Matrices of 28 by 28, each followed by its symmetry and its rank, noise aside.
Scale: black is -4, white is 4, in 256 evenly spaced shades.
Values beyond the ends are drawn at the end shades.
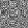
no symmetry, rank four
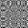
antisymmetric, rank two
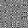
antisymmetric, rank four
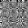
no symmetry, rank three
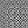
symmetric, rank two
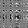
no symmetry, rank two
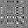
antisymmetric, rank two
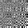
no symmetry, rank two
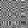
no symmetry, rank two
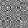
symmetric, rank two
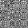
no symmetry, rank four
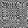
no symmetry, rank three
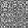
no symmetry, rank four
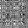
antisymmetric, rank four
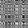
antisymmetric, rank two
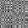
antisymmetric, rank two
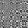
antisymmetric, rank two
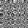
antisymmetric, rank four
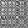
symmetric, rank two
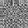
no symmetry, rank three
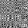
no symmetry, rank three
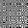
no symmetry, rank three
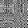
no symmetry, rank four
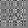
no symmetry, rank two
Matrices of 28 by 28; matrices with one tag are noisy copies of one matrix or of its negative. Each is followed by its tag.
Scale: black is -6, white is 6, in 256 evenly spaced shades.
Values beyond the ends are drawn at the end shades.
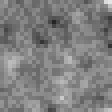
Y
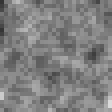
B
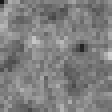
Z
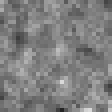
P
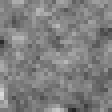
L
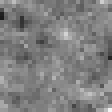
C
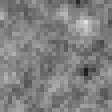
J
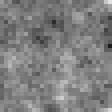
Y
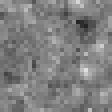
J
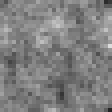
Y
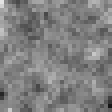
B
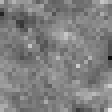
C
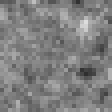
J
